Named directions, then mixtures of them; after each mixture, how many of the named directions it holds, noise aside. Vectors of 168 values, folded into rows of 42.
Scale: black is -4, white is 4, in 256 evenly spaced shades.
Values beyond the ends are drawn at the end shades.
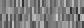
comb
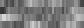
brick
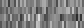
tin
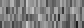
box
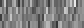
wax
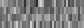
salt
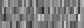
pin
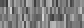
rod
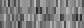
one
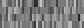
three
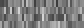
one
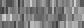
three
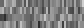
four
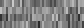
four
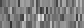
three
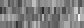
two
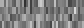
two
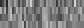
two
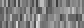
two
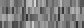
two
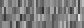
one
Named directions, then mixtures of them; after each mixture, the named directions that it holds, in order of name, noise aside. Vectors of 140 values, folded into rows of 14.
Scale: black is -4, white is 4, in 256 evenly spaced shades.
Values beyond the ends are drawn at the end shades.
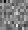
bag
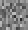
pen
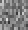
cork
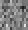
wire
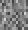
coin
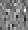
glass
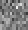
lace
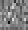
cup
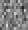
glass, wire.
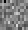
bag.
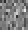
bag, glass.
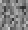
coin, wire.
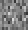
cup.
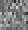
cup, lace.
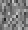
coin, glass.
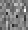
glass.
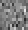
coin, glass.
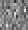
cup, glass, wire.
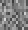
coin.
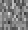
coin, cup.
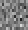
pen.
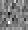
cup.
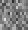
coin, lace.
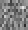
wire.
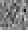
cup, glass.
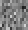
pen, wire.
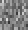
cork.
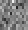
coin, lace.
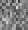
coin, lace, pen.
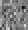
pen, wire.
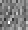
coin, cork, cup.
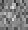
cork, cup.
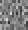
cork, cup, lace.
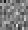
bag.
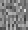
bag, glass, pen.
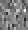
glass.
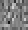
cup.
